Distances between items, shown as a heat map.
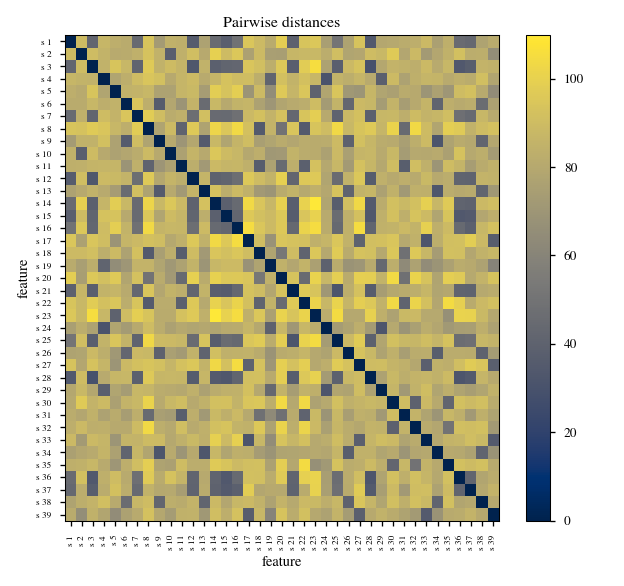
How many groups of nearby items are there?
8
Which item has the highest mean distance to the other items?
s 23
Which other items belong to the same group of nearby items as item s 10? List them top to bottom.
s 2
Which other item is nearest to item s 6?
s 9
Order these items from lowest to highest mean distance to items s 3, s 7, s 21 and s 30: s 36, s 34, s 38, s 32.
s 36, s 32, s 34, s 38
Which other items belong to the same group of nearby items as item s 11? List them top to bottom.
s 8, s 18, s 20, s 22, s 31
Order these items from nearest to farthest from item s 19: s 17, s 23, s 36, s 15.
s 17, s 23, s 36, s 15
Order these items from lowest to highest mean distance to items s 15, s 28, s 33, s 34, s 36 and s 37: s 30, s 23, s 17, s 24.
s 24, s 17, s 30, s 23
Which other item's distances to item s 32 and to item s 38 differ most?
s 30
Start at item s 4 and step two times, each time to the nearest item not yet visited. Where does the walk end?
s 29
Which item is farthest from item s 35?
s 22
